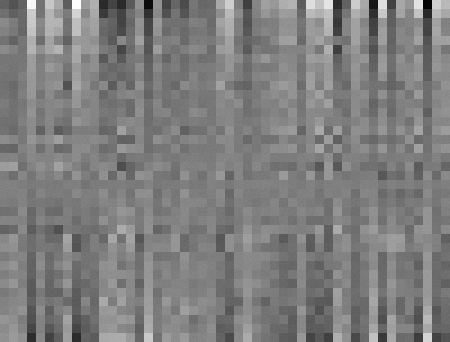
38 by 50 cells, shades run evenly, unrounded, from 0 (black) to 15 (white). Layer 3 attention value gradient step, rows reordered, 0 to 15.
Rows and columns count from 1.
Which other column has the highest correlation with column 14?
38
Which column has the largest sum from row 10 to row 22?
9
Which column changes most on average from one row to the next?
14
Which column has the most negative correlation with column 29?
16
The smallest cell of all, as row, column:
1, 48
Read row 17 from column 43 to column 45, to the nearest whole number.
9 7 8
